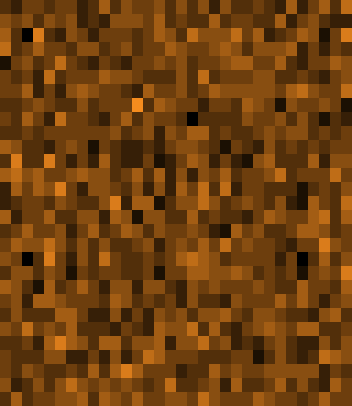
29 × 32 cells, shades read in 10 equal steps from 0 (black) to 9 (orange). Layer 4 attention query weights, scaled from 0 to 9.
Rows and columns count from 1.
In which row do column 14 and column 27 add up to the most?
7
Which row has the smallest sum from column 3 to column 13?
11
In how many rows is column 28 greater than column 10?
12
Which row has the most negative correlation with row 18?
27
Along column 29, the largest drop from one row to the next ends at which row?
25
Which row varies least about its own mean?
10
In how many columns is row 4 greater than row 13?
10
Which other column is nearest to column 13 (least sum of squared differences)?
23
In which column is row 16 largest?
30
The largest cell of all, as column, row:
13, 8
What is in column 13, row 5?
4
